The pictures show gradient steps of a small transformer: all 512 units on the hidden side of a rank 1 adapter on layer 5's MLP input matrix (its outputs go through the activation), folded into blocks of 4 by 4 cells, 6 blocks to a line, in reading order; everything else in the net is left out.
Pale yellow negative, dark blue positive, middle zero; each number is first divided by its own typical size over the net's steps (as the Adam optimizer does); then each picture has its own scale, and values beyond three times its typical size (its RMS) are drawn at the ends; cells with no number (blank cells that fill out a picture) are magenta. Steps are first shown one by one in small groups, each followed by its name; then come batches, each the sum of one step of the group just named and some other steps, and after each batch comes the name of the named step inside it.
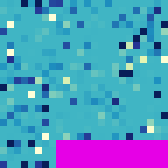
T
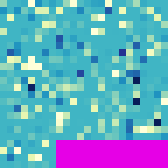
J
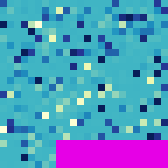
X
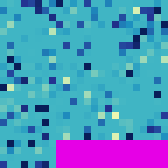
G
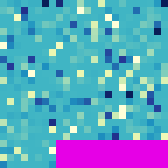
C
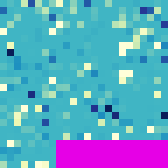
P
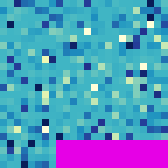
G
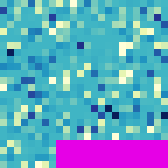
P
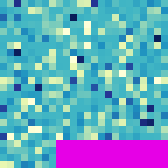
P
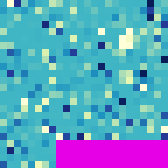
P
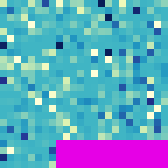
J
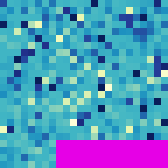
X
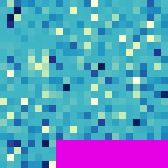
G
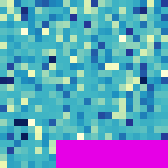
C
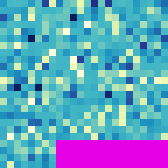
C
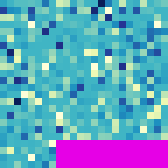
J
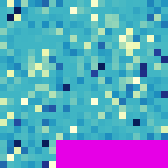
C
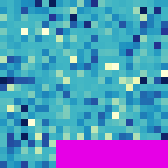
G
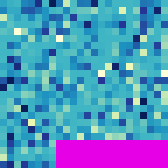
G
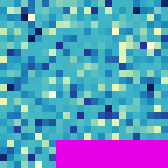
P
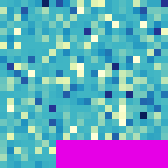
C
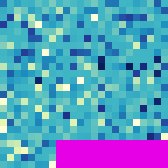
X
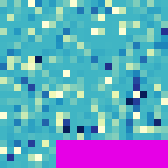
J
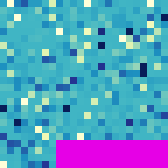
T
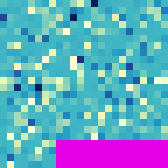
J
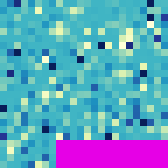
P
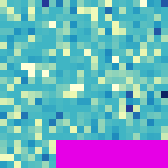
C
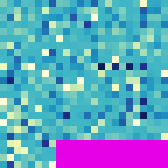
P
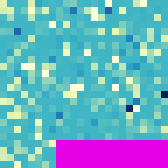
J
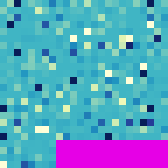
J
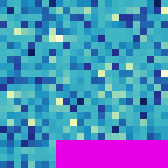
G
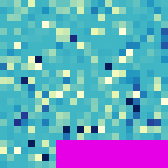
J
